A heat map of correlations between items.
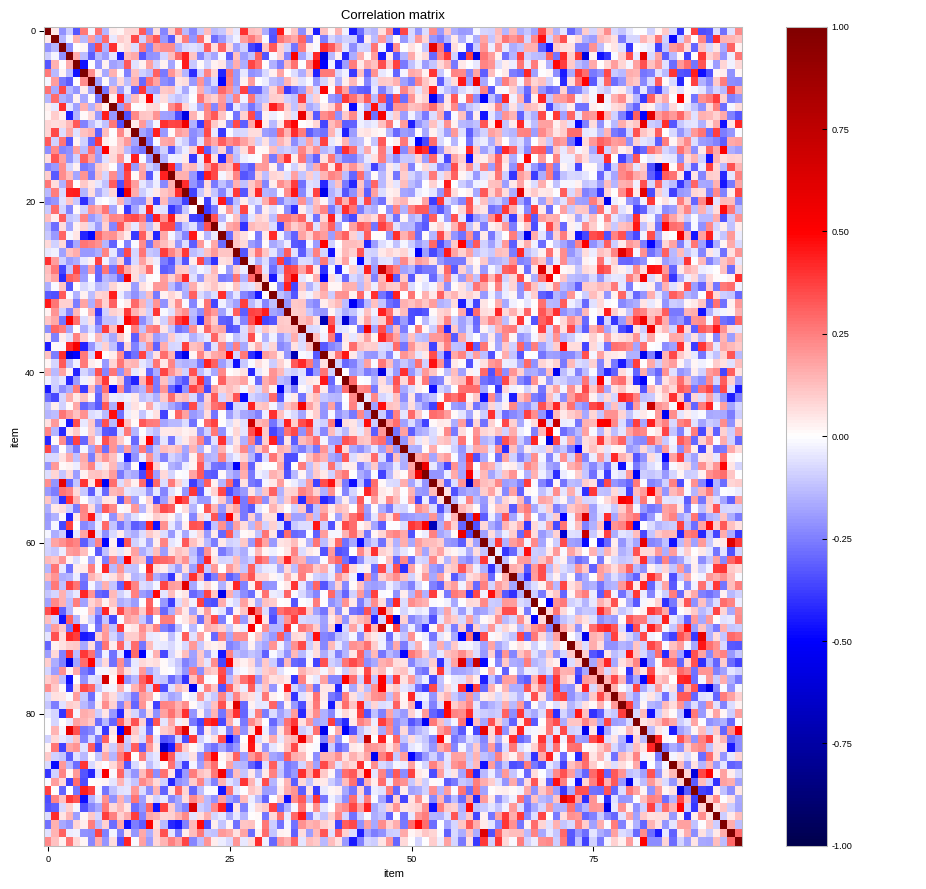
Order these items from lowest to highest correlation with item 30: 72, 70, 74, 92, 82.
92, 72, 82, 74, 70
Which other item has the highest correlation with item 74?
59
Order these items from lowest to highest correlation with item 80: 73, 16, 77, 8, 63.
77, 8, 16, 63, 73
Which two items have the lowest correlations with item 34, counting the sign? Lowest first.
38, 41
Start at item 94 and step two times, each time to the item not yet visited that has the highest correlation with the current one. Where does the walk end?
82
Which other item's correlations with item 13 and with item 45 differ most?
85
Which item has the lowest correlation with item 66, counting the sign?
24
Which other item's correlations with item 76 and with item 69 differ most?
48
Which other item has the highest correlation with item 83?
44
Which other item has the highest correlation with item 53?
2
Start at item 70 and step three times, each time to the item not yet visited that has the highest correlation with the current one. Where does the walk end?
68
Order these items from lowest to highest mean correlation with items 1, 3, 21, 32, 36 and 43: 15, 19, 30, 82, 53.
30, 53, 15, 82, 19
